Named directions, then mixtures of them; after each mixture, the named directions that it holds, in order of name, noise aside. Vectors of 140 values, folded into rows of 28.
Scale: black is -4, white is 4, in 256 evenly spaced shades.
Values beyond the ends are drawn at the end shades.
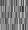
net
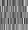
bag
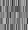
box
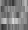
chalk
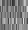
bag, box, chalk.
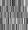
bag, box, chalk.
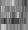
chalk.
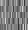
box, net.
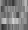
chalk.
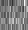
bag, chalk, net.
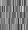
net.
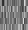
bag, net.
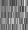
bag, chalk, net.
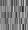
net.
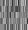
box.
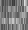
bag, chalk, net.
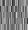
bag, box.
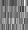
bag, chalk, net.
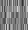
bag, box.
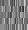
bag, box, net.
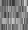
bag, chalk, net.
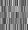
box.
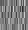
net.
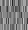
bag, box.
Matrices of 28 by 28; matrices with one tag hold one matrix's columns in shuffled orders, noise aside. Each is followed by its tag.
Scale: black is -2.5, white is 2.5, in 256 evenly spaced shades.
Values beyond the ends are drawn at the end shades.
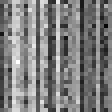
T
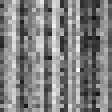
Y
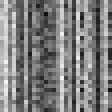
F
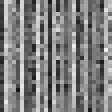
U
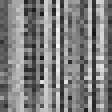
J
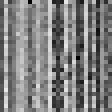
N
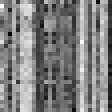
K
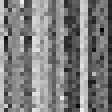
Y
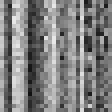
Y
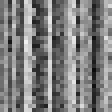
Y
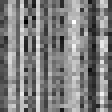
Y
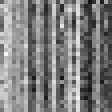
K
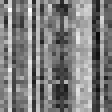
K
